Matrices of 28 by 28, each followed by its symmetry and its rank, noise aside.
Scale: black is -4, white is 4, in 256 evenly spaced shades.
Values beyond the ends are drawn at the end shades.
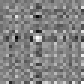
symmetric, rank two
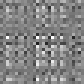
no symmetry, rank two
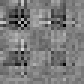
symmetric, rank two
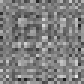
symmetric, rank three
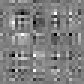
antisymmetric, rank two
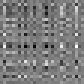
no symmetry, rank two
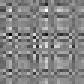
no symmetry, rank two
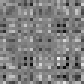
symmetric, rank two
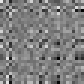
symmetric, rank two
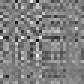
antisymmetric, rank two
